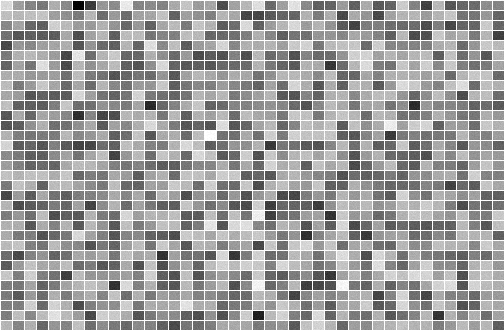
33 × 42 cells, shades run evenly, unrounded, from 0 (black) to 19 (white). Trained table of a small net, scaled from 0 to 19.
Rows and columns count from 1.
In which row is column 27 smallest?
21
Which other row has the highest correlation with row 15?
1
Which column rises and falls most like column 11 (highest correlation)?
29
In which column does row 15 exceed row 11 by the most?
13
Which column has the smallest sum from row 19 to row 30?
28
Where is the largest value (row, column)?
14, 18
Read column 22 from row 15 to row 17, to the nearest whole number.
13 6 8
